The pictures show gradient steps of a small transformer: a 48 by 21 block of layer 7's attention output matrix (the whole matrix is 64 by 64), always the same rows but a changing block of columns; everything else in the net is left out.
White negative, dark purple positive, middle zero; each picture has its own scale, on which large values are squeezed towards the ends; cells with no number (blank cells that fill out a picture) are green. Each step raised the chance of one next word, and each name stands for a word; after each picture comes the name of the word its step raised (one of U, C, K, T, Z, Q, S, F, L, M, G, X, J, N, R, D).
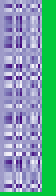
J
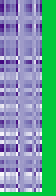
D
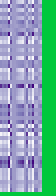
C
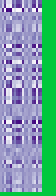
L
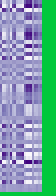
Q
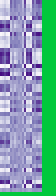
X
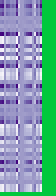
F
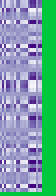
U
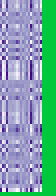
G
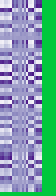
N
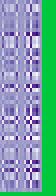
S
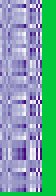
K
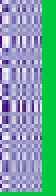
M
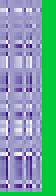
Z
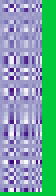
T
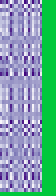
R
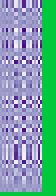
N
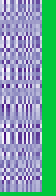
C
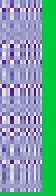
L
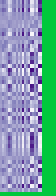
X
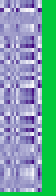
L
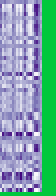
D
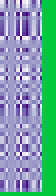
R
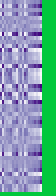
F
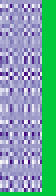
T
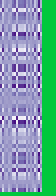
S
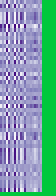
K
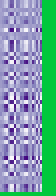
N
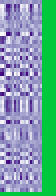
F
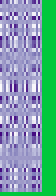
C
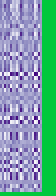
S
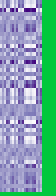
L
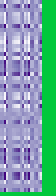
K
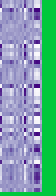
L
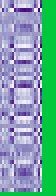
L
